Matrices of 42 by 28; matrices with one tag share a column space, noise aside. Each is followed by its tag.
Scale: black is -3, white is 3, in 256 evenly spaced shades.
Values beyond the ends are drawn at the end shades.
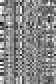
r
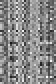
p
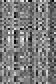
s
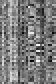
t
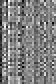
r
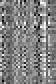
r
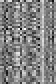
s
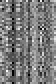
s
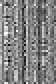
t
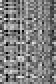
p
